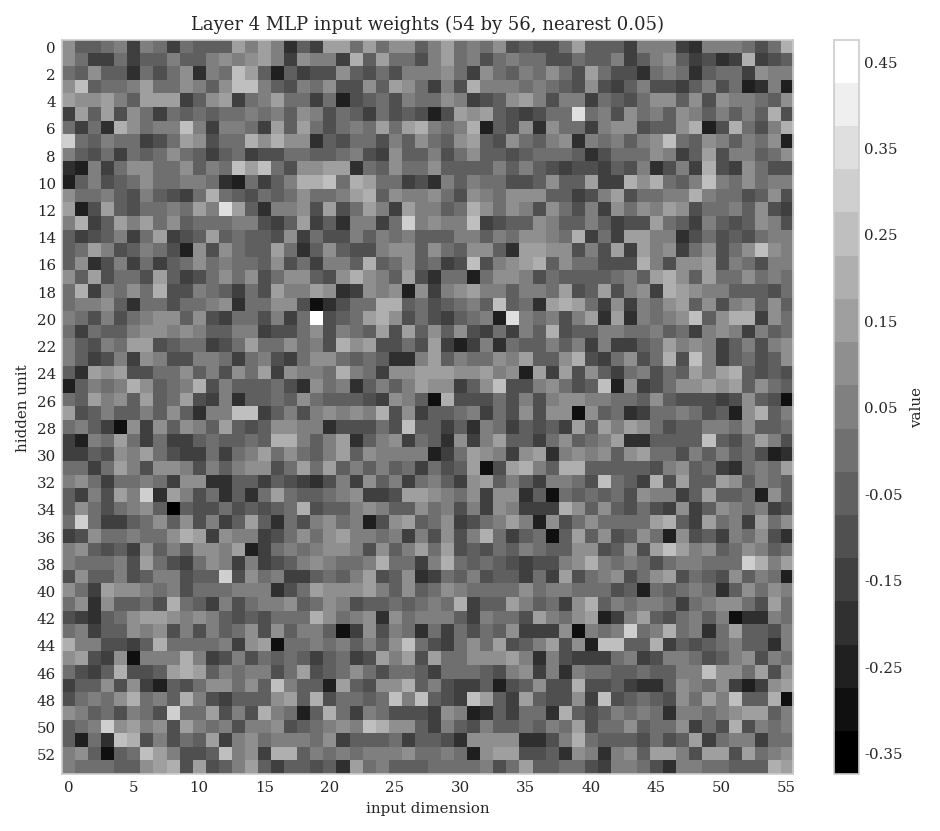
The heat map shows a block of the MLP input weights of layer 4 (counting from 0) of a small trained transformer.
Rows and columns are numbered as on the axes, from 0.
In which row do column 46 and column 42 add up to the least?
36
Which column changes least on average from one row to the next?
29
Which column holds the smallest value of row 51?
1
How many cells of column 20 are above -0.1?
41
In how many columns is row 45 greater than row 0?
21
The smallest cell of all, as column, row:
8, 34
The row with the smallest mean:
47
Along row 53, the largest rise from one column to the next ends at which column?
22
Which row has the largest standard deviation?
20
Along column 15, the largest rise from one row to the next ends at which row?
9
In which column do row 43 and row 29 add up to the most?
16
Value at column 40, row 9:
-0.1
